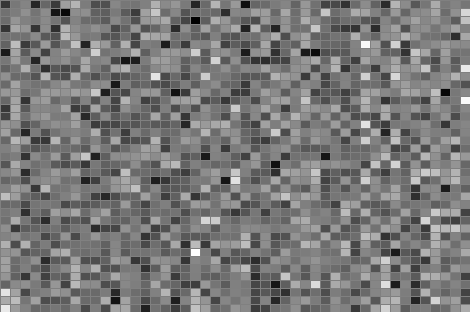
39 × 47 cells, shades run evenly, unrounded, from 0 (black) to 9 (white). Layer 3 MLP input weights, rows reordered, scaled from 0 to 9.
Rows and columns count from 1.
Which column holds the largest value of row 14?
24
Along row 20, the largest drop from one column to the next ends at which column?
10
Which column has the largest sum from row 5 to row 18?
37
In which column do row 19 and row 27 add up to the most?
44
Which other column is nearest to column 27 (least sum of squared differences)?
36
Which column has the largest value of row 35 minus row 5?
29
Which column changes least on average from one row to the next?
30
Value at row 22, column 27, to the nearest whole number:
3
